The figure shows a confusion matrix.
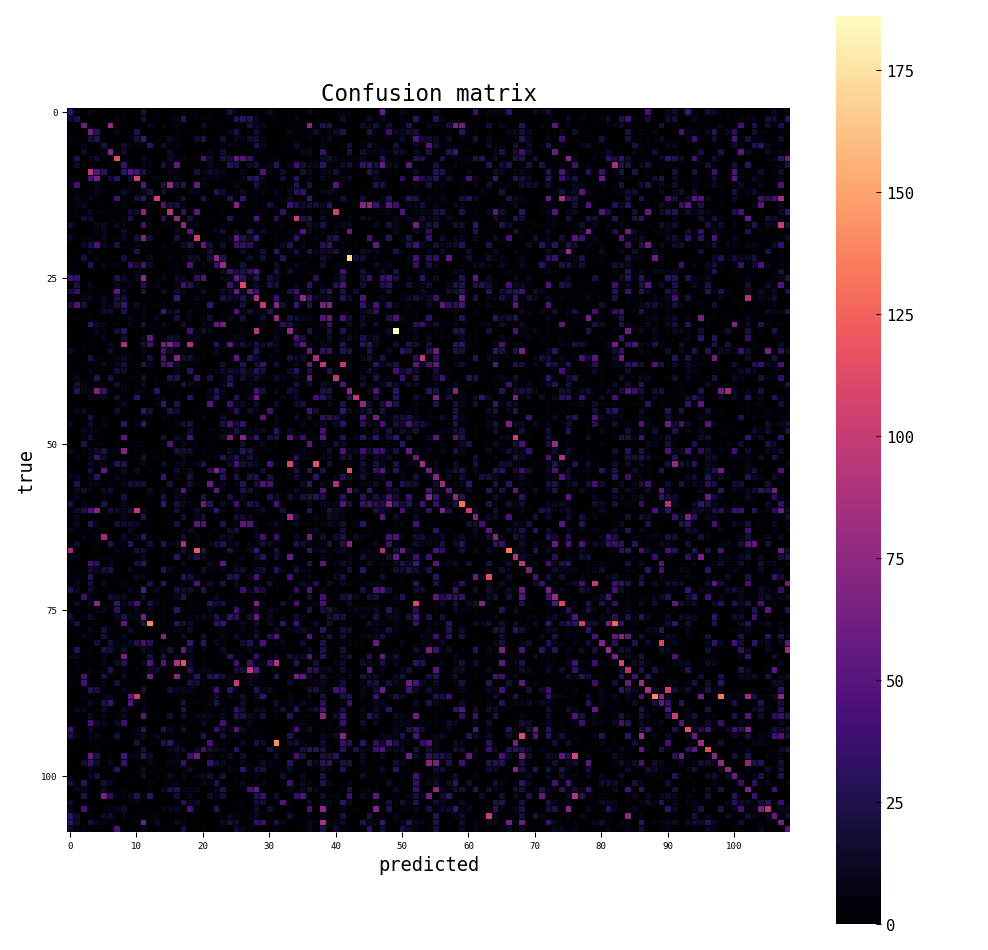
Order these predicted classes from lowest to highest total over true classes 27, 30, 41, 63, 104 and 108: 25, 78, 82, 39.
78, 39, 82, 25
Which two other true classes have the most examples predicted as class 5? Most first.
64, 103
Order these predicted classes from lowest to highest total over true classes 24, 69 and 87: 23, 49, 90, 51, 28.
23, 49, 51, 28, 90
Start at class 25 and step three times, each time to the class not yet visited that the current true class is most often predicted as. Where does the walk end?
40
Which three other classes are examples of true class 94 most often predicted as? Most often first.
68, 86, 41
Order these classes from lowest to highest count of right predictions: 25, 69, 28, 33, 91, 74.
25, 69, 33, 28, 91, 74
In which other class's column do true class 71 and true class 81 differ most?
79
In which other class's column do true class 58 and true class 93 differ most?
54
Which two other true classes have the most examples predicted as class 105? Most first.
36, 75
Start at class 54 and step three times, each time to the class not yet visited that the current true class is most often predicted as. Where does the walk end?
67
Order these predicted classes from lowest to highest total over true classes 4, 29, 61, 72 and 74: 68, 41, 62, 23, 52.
41, 23, 62, 68, 52
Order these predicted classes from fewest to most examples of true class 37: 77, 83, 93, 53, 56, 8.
56, 8, 93, 77, 83, 53
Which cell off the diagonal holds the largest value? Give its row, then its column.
33, 49
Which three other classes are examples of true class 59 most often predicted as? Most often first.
90, 48, 20
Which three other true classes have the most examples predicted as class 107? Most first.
17, 13, 88
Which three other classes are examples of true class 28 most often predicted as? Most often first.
102, 35, 59
